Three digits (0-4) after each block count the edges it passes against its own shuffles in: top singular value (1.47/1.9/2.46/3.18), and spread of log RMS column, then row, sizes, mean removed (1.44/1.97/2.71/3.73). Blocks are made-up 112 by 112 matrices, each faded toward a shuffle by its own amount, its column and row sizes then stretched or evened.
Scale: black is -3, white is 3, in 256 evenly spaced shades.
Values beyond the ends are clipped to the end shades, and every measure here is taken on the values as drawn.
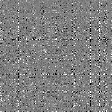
3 3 3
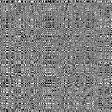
4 3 3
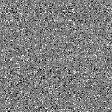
2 1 2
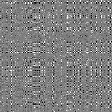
4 4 3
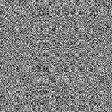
3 0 1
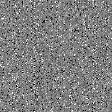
1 2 0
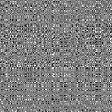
4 3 4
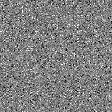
2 0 1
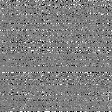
2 2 4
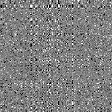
3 3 2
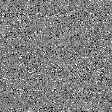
0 0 3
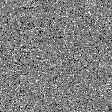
1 0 0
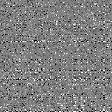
3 1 3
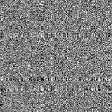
3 2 2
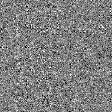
1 2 1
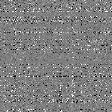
2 2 4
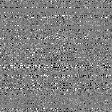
1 2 4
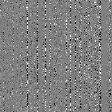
1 4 0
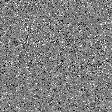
0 0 1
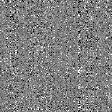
1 3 2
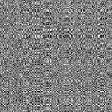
4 3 3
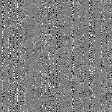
1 4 0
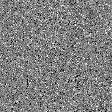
0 1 0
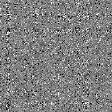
1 3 2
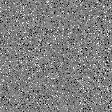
0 1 1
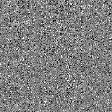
2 2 1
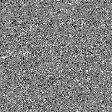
0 1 2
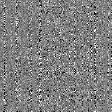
1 4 2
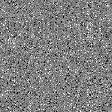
2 1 0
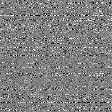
2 0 4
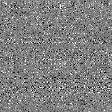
2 1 3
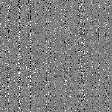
1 4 0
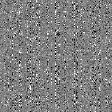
1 4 1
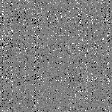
0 3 2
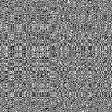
4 2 2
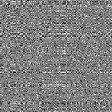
4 1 3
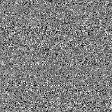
1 1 3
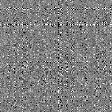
3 3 3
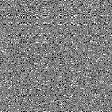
3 1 3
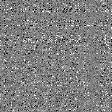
0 3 3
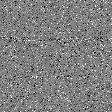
0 1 1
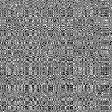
4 1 3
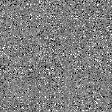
0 2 2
